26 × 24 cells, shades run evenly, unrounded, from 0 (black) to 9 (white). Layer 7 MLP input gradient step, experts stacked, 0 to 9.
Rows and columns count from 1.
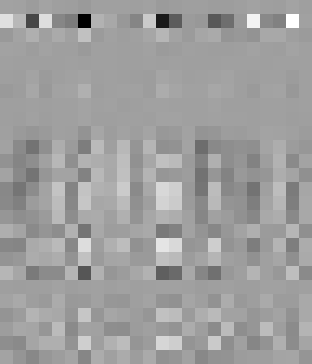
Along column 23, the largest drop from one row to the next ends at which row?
3
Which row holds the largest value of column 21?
24
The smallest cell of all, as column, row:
7, 2
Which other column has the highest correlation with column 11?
6
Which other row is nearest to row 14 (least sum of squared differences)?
15
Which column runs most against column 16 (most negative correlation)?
8
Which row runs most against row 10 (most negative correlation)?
23
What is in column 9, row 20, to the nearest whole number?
5
